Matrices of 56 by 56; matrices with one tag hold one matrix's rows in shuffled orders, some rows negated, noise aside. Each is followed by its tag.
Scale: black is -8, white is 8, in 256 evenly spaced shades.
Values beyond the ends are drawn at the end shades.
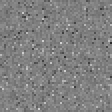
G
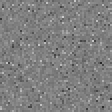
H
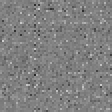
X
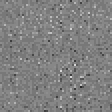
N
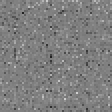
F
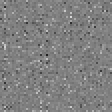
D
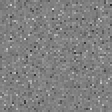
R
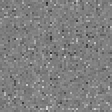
F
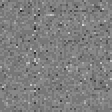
X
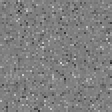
G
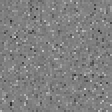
R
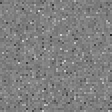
G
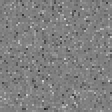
G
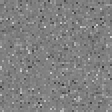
H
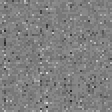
D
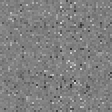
N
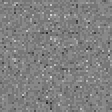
F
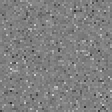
R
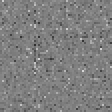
X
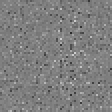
N
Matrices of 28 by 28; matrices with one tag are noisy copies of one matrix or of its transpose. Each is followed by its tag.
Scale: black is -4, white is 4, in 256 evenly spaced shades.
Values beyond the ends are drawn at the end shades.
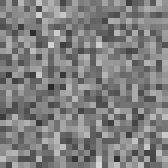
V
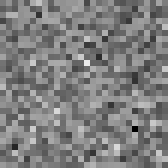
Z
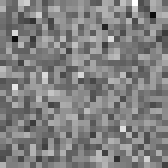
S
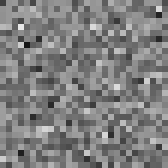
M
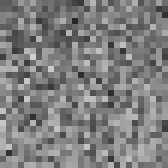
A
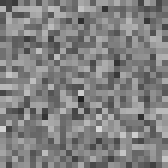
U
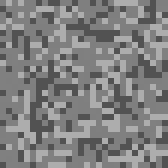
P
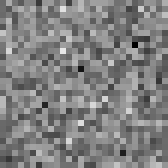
U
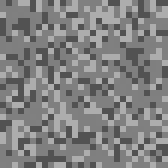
S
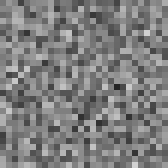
V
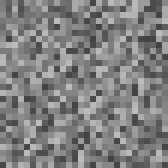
Z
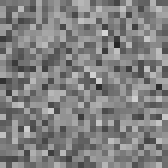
S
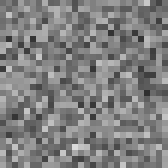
U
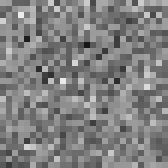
U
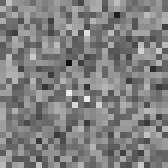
M
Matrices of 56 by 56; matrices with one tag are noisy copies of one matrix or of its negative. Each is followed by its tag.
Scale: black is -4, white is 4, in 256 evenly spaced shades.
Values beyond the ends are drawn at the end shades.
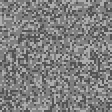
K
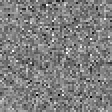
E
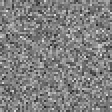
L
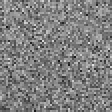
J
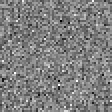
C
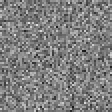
L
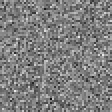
L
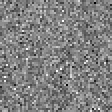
L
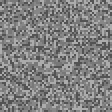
E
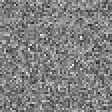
K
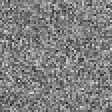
E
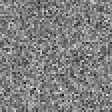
L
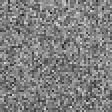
J
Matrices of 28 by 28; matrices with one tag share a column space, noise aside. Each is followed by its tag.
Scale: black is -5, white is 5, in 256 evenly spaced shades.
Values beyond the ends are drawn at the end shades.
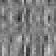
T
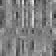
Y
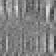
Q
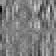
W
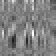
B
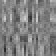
T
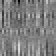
Y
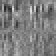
W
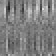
Q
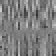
W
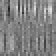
Q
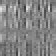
W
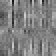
Y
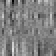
Y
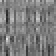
T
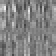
W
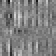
Y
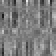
Y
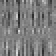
Y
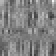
Y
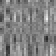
T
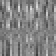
W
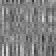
T
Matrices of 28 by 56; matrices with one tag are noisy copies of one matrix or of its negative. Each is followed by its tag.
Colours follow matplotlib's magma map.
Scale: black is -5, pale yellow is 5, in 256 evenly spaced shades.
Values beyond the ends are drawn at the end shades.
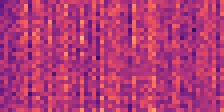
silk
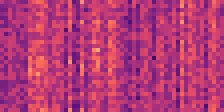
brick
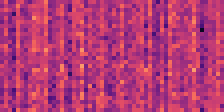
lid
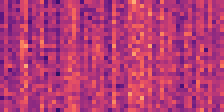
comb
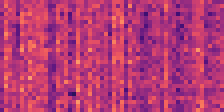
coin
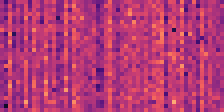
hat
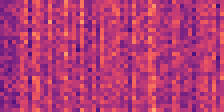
silk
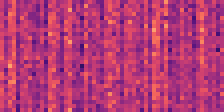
lid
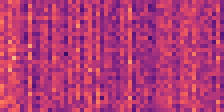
silk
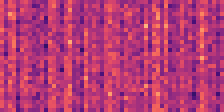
lid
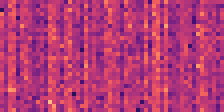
lid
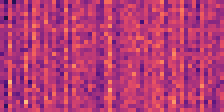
hat
